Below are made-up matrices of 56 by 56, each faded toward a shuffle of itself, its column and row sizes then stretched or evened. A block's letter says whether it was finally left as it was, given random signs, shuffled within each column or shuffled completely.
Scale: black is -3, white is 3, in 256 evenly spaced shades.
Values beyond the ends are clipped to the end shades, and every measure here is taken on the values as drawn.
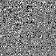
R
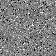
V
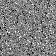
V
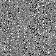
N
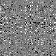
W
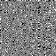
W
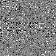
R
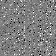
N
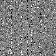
N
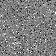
V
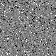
V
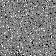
V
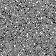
V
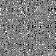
W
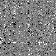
W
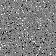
V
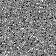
V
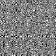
W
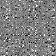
W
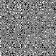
W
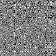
W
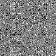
W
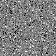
N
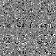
W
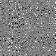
R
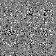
R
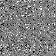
R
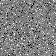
V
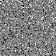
N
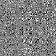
W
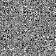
R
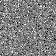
V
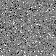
V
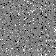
N
